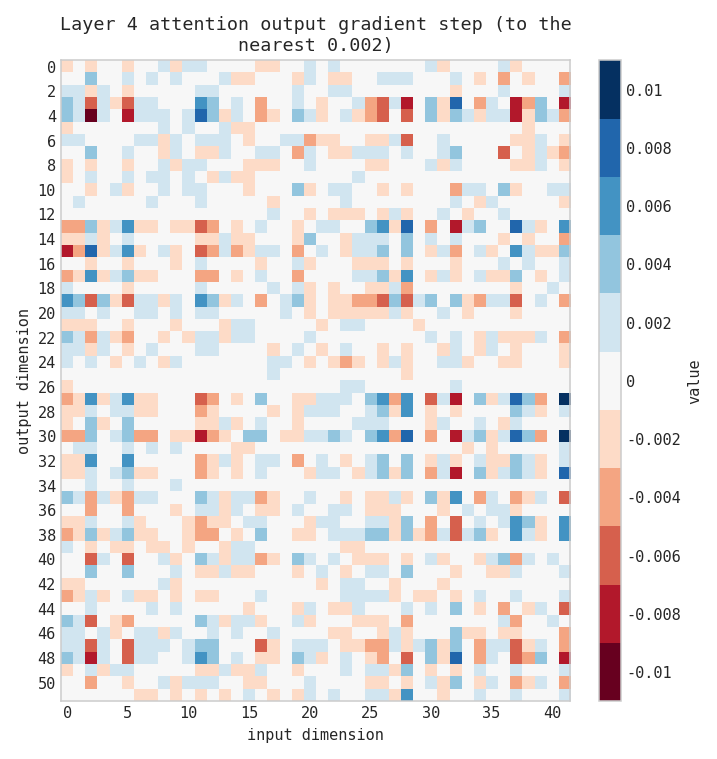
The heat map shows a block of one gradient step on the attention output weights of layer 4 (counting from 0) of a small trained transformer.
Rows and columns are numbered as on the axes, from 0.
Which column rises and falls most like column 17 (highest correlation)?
31
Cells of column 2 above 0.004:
4
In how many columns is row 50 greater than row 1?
13
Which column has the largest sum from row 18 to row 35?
41
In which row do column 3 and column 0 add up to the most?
19
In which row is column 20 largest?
14
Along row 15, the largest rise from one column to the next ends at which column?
2
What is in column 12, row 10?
0
